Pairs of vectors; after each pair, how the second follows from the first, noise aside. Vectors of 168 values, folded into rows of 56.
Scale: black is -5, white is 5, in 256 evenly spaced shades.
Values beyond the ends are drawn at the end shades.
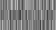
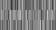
negated.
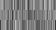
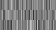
shuffled.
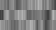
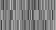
shuffled.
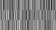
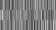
wrapped around.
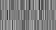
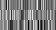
wrapped around, scaled up.
